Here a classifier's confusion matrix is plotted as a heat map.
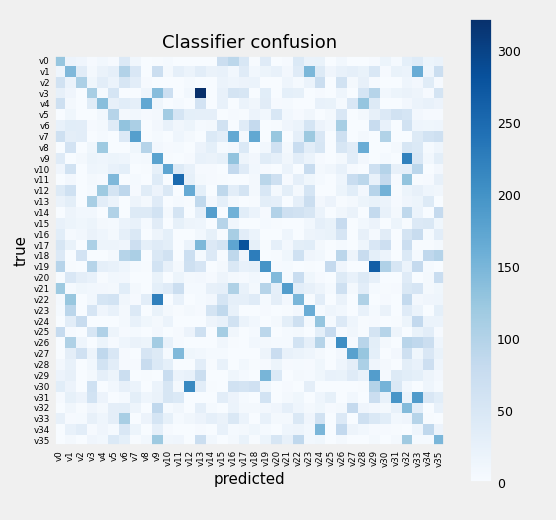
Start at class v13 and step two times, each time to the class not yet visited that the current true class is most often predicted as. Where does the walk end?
v9
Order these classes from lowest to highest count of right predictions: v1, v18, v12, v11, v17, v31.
v1, v12, v31, v18, v11, v17
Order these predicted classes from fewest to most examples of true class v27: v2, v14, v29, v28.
v14, v29, v2, v28
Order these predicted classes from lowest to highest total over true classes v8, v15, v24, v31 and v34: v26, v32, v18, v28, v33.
v18, v32, v28, v26, v33
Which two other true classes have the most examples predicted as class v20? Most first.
v7, v14
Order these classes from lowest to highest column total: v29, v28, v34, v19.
v34, v19, v28, v29
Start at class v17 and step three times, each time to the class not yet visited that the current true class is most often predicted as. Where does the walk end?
v6
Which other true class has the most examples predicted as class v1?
v22
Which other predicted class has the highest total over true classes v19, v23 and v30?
v29
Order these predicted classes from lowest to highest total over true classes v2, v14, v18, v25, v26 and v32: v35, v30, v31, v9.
v31, v30, v35, v9
